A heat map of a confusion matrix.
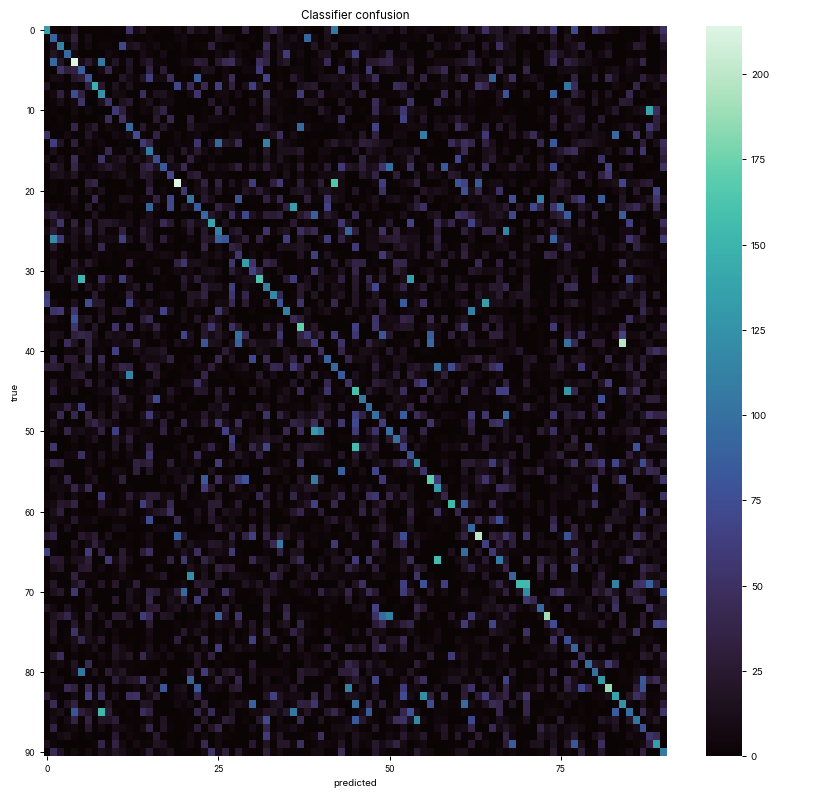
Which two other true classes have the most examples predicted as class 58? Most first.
17, 69
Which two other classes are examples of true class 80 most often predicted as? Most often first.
5, 23
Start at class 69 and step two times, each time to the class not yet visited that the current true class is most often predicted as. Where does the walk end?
20
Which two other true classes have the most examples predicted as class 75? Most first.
22, 70
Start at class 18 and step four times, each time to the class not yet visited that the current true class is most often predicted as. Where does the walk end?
43
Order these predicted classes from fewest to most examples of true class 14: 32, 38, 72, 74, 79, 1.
38, 79, 72, 1, 74, 32
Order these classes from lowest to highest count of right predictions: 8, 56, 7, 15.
15, 8, 7, 56
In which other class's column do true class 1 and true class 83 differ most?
55
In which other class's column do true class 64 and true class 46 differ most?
34
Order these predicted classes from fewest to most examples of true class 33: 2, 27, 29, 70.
2, 70, 29, 27
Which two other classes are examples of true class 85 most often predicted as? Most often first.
8, 36
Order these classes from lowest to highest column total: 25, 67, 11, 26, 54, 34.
26, 11, 54, 34, 67, 25
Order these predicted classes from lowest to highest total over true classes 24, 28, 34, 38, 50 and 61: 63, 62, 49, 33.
33, 63, 62, 49
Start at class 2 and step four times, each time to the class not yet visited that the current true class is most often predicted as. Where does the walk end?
76
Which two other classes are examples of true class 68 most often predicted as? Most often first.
21, 54
